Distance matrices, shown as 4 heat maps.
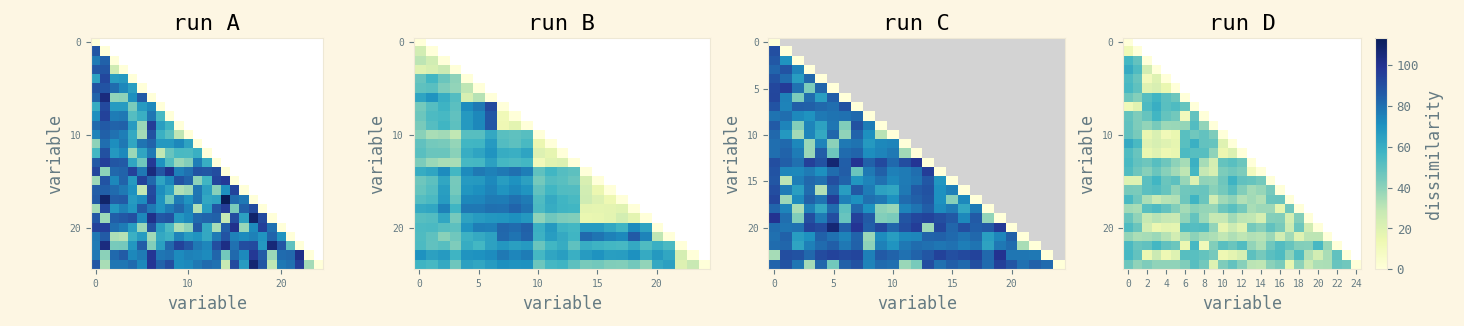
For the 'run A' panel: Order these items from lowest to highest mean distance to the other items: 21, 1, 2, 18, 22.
21, 2, 18, 22, 1
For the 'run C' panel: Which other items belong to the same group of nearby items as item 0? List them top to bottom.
23
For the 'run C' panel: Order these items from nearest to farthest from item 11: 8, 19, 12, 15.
12, 8, 15, 19
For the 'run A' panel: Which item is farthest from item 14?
17
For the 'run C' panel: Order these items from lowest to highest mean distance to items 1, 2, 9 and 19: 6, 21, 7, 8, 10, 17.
10, 6, 17, 21, 8, 7
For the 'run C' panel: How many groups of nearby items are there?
8
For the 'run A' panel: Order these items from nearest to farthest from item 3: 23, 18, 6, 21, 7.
21, 6, 7, 18, 23
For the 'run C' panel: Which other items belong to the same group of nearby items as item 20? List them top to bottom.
13
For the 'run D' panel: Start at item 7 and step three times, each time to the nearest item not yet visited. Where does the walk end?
15
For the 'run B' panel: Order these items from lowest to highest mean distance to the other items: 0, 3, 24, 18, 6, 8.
3, 0, 24, 18, 8, 6
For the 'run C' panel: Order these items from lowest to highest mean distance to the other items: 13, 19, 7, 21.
21, 19, 7, 13
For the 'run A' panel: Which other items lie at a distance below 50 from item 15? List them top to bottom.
0, 11, 18
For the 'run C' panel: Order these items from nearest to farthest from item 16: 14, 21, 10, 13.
10, 14, 21, 13
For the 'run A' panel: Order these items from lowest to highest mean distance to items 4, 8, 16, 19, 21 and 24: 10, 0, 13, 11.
10, 13, 11, 0
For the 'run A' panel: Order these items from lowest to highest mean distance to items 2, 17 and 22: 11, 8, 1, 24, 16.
8, 11, 16, 24, 1
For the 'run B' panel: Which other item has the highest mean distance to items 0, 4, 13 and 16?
23
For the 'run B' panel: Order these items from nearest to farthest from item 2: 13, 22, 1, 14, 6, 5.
1, 13, 5, 22, 6, 14
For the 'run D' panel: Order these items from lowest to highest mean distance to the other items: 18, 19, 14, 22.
19, 14, 18, 22
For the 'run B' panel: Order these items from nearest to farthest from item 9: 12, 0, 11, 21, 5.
0, 11, 12, 5, 21
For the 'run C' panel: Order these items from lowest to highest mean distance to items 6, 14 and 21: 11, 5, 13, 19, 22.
22, 19, 11, 5, 13
